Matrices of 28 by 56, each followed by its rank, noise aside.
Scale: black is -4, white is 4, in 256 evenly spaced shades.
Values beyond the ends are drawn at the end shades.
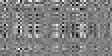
three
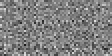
eight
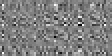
three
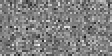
eight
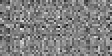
six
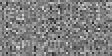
eight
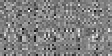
four
